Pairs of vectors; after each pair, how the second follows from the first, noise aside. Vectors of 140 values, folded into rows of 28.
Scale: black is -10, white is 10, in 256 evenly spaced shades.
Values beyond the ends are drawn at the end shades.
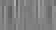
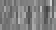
wrapped around, scaled up.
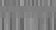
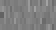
wrapped around, negated, partly zeroed.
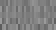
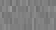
wrapped around, negated, shrunk.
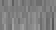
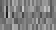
wrapped around, scaled up.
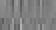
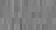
negated, shrunk.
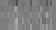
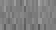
reversed, partly zeroed.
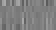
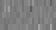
reversed, partly zeroed.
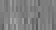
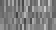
reversed, scaled up.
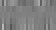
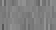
negated, shrunk.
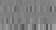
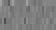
reversed, partly zeroed.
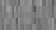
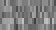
wrapped around, scaled up.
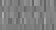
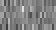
wrapped around, scaled up.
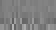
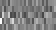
wrapped around, scaled up.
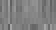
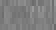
wrapped around, negated, shrunk.
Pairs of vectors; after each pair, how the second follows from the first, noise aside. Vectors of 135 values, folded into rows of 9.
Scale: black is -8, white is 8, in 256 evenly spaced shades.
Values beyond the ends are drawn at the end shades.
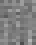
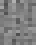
reversed, negated.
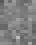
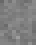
shrunk.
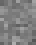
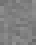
shrunk.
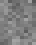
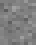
negated, partly zeroed.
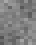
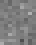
negated, partly zeroed.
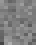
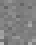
negated, partly zeroed.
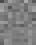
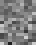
reversed, negated, scaled up.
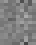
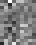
reversed, negated, scaled up.
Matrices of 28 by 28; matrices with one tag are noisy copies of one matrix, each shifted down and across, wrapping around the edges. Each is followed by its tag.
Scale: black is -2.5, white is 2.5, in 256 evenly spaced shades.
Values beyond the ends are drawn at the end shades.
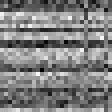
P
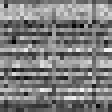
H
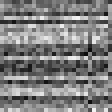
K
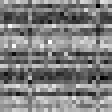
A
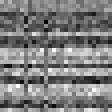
P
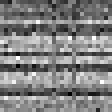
P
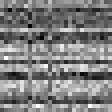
P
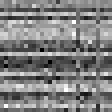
K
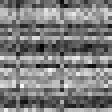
A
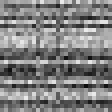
K
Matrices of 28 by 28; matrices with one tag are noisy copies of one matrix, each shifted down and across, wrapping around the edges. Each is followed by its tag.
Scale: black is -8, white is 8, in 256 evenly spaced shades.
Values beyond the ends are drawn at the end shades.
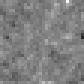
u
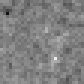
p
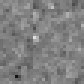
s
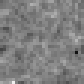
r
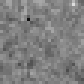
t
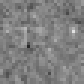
t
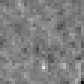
t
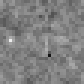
t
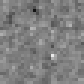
s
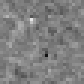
u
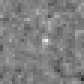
p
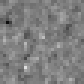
s
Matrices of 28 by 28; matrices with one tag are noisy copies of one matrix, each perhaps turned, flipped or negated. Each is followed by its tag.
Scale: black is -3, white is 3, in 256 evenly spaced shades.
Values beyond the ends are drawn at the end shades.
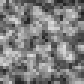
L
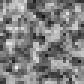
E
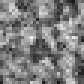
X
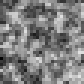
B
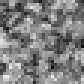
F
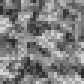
X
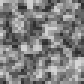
E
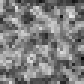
L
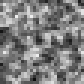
E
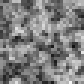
F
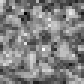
L
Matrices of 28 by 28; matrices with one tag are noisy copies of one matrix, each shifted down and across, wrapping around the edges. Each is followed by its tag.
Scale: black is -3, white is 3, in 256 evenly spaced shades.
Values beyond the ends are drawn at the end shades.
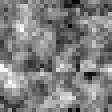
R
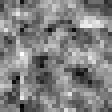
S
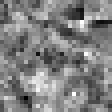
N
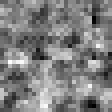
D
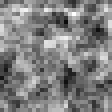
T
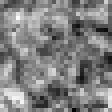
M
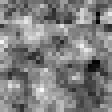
R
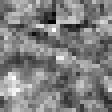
N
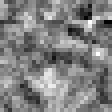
N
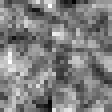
N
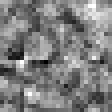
N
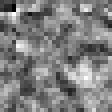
N
